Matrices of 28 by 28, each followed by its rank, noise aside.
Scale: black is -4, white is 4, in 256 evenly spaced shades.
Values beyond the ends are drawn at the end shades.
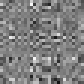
three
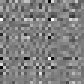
three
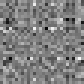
four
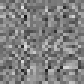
four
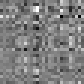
three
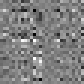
three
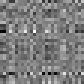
three
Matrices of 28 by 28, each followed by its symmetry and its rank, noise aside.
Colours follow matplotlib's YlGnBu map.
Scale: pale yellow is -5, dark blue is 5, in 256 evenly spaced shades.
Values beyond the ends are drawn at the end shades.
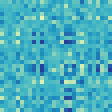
symmetric, rank two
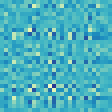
no symmetry, rank three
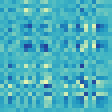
no symmetry, rank two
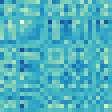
symmetric, rank three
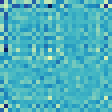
symmetric, rank two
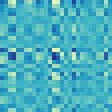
no symmetry, rank two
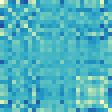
symmetric, rank three
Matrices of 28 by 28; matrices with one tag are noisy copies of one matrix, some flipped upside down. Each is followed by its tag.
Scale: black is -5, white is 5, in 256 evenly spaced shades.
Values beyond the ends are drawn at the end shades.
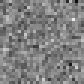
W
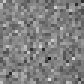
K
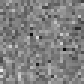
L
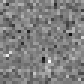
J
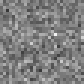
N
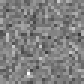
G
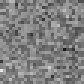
L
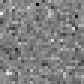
L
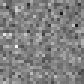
K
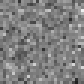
W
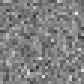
G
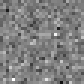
N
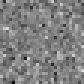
J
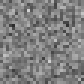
J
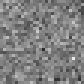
K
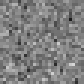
W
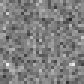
W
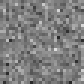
N
